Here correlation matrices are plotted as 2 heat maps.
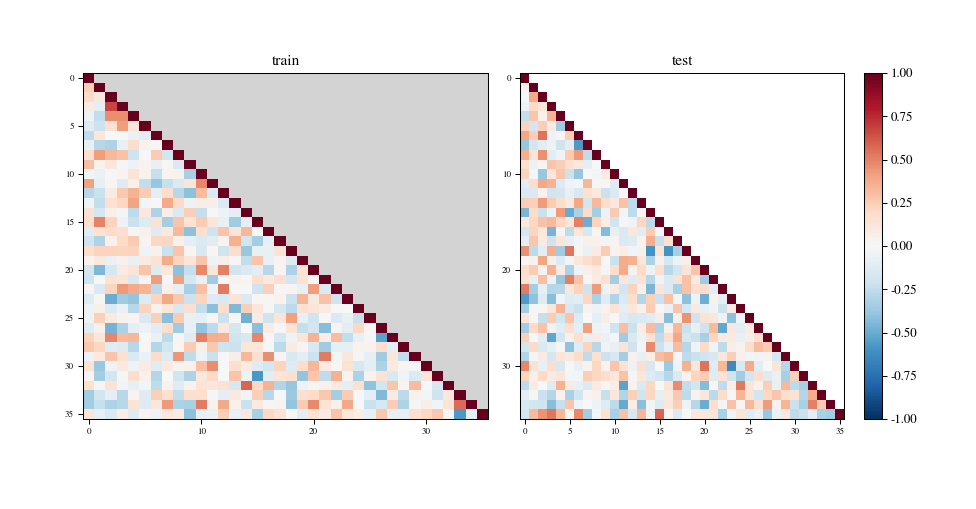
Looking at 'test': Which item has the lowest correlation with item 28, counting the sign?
5
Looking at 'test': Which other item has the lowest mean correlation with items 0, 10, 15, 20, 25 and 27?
23
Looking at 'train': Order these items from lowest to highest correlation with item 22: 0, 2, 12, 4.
0, 2, 4, 12
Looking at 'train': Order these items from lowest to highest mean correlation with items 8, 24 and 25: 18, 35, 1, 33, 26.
33, 26, 35, 18, 1
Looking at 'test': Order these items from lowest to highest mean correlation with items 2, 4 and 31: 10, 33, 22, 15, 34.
34, 33, 22, 10, 15
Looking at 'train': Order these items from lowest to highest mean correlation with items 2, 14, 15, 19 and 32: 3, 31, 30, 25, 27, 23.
31, 25, 23, 30, 3, 27
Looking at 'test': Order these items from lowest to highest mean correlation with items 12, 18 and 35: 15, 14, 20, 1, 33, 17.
14, 17, 33, 1, 20, 15
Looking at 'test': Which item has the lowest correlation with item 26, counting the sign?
22
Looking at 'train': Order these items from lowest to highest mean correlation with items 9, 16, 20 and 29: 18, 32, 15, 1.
18, 1, 15, 32
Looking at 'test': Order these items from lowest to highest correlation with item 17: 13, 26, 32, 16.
13, 16, 26, 32
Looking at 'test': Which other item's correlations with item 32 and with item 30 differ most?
20
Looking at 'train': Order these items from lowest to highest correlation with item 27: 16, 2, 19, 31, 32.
31, 16, 19, 32, 2
